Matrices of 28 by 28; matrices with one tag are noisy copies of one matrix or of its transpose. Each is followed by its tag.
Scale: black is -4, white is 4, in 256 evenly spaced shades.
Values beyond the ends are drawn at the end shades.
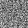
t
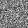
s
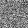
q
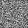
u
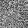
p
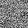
q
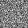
u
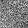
p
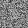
s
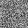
q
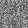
q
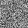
q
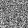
t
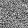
q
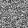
s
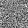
q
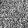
p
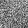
p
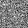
s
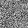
q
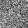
p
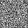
u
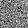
t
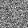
s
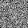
s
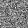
s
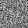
s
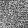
p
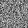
u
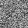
q
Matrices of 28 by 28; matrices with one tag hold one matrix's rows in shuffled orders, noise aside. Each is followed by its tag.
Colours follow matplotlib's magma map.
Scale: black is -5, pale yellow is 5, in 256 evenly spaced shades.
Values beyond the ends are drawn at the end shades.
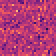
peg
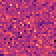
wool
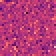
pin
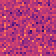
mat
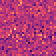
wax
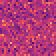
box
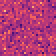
mat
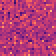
box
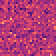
box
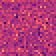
peg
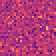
wax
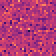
wool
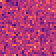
pin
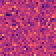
pin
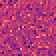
wool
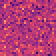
mat
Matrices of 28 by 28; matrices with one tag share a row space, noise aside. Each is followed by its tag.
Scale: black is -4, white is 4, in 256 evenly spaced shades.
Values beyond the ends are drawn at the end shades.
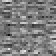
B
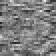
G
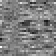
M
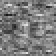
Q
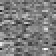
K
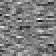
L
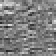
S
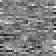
S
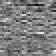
B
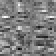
L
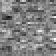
B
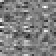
K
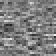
S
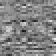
B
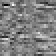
L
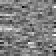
S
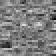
B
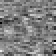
S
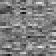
B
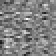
K
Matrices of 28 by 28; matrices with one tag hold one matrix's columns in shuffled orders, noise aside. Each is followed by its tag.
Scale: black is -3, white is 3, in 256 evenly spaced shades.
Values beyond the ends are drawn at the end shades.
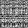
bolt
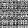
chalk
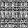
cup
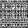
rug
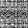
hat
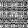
cup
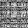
cup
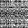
hat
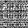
rug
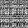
bolt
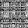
cup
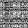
cup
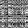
bolt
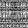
cup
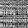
bolt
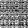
chalk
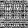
rug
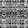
hat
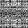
hat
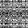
hat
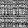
bolt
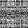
hat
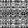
hat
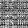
chalk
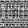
rug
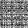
chalk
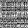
cup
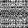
hat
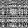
bolt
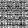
chalk
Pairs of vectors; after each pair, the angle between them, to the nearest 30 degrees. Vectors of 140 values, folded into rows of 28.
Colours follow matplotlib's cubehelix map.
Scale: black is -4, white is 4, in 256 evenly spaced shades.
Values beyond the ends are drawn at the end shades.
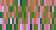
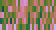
150 degrees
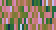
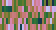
150 degrees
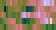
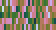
90 degrees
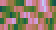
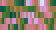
30 degrees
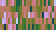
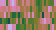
60 degrees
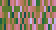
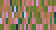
120 degrees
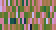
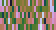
60 degrees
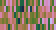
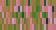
90 degrees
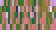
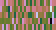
60 degrees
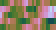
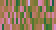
90 degrees
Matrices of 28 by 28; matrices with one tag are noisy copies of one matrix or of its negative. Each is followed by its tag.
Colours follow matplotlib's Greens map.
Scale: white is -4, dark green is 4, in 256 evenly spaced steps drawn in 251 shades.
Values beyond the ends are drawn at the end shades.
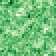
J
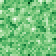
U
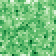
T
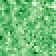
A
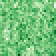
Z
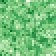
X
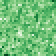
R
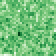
R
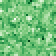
U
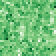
Z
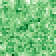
T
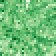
X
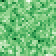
X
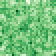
T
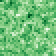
J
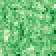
Z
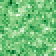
J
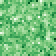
U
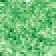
X
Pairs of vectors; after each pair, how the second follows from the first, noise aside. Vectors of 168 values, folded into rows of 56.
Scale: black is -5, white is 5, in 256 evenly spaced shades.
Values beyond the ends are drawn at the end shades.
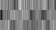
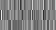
sign-scrambled.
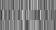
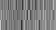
wrapped around, negated, partly zeroed.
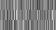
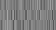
negated, shrunk.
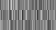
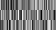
negated, scaled up.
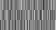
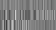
wrapped around, negated, partly zeroed.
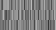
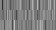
wrapped around, partly zeroed.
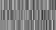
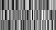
negated, scaled up.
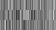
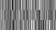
wrapped around, negated.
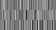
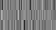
wrapped around, partly zeroed.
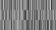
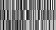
negated, scaled up.
